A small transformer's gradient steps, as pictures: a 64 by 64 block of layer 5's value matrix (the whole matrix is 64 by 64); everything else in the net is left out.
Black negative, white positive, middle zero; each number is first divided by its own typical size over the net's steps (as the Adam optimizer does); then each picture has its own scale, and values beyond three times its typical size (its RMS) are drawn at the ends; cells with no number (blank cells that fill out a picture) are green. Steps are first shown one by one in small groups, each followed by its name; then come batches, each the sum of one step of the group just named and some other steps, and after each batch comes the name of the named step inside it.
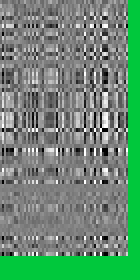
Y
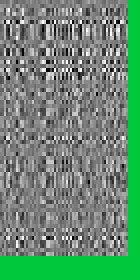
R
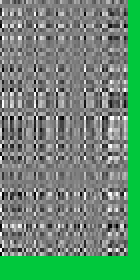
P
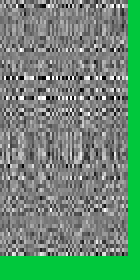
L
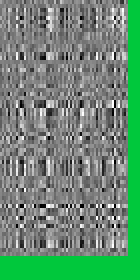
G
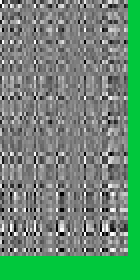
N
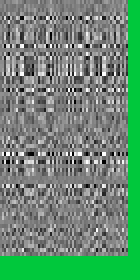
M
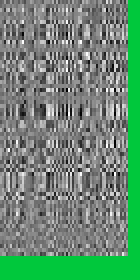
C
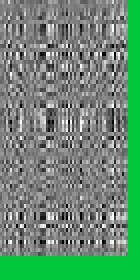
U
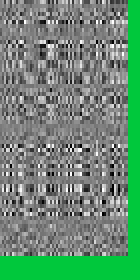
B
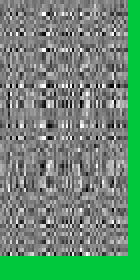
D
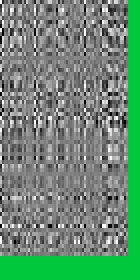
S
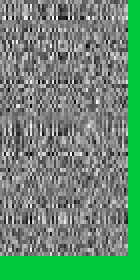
M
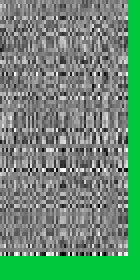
Y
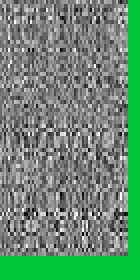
N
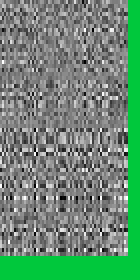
N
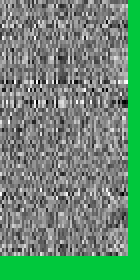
P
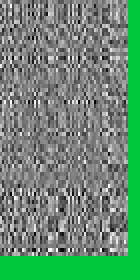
N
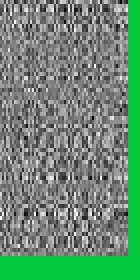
P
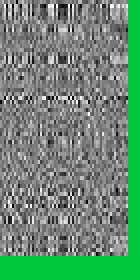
L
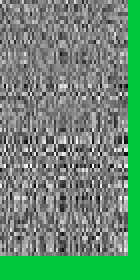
N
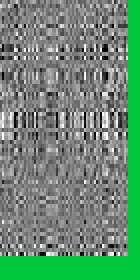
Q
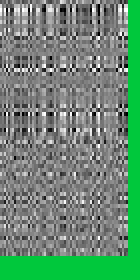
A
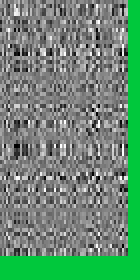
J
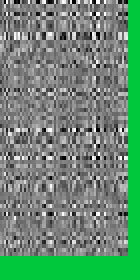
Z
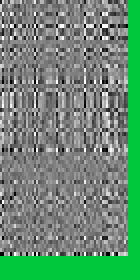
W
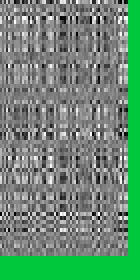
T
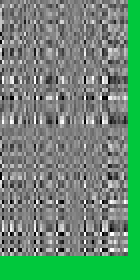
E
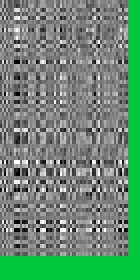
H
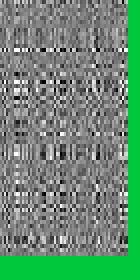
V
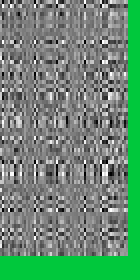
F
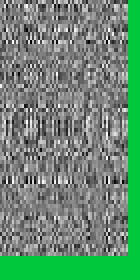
Q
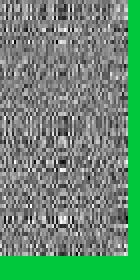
F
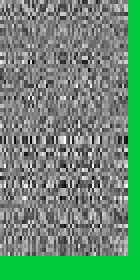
W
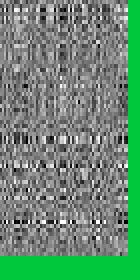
H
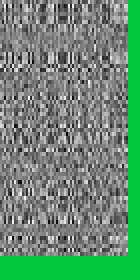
Q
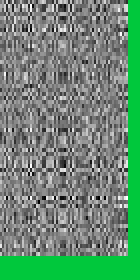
T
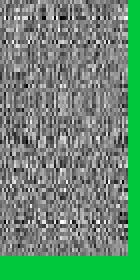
H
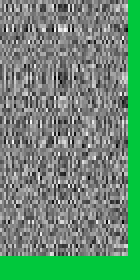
V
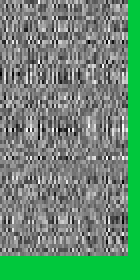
V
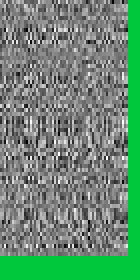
V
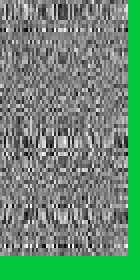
J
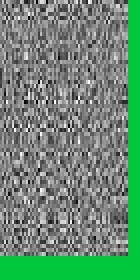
H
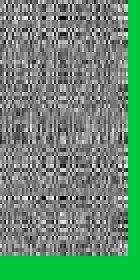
T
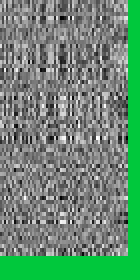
Q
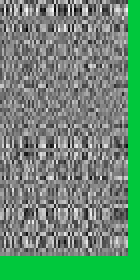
J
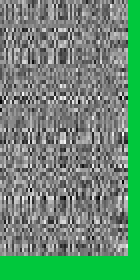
V
